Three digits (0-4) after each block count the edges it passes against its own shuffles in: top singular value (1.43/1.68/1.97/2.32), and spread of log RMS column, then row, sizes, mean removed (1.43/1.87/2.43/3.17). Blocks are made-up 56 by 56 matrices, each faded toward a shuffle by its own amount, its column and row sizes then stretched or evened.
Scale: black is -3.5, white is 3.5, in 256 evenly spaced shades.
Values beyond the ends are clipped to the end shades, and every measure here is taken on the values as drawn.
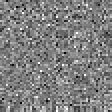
3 0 0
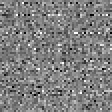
1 0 3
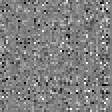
1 3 2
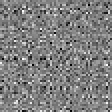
4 2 2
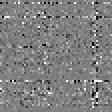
2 2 3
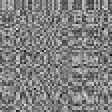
4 1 0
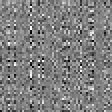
4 4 1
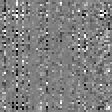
3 4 2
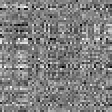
4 1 3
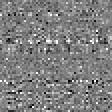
3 1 3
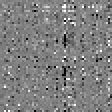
2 3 2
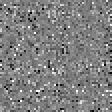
1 2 1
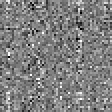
1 3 0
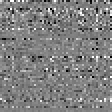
2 1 4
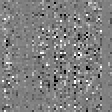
1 4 1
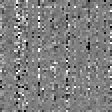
1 4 1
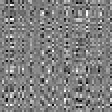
4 4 1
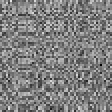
4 0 2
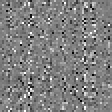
3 3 0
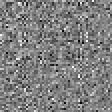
3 2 0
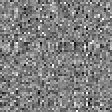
3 1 1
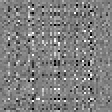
4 4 2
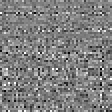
3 1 4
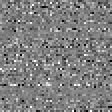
0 0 4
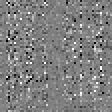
2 3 1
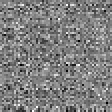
3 1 2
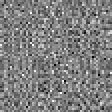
4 0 0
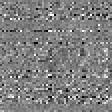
3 1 4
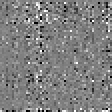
0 3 3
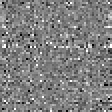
2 1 2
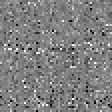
1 2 2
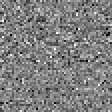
1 0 2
